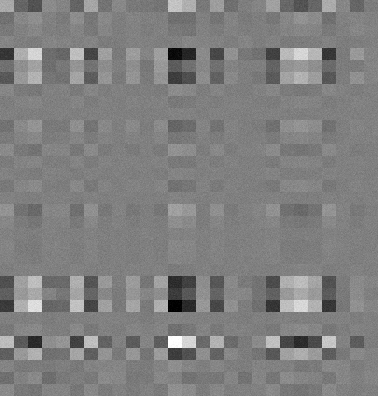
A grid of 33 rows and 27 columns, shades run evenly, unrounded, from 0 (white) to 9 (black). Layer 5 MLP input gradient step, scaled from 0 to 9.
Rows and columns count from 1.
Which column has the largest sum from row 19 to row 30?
13
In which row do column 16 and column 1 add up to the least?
29
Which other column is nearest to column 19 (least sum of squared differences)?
25
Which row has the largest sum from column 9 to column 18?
5
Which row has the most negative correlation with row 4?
32
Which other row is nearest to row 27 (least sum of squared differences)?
10
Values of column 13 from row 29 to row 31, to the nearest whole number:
0 7 4
